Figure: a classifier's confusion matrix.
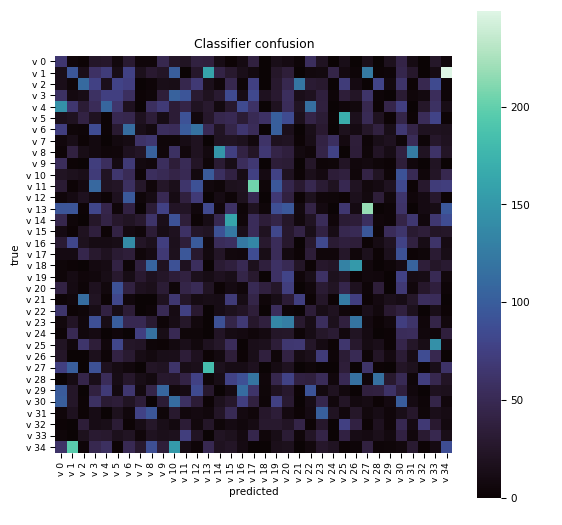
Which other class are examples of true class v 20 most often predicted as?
v 5
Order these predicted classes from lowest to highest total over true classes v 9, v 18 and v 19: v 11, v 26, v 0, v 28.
v 28, v 0, v 11, v 26
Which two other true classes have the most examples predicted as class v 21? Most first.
v 2, v 25
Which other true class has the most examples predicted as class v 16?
v 29
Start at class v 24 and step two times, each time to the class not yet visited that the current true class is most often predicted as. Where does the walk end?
v 14
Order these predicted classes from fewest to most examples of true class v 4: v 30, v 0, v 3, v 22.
v 3, v 30, v 22, v 0
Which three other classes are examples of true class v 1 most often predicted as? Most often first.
v 34, v 13, v 27
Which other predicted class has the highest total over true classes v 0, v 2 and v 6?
v 12
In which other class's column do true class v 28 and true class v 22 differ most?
v 26
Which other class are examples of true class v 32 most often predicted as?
v 25
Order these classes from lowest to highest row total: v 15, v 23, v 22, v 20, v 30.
v 22, v 20, v 30, v 15, v 23
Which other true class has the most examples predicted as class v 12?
v 6
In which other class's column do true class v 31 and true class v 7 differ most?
v 23
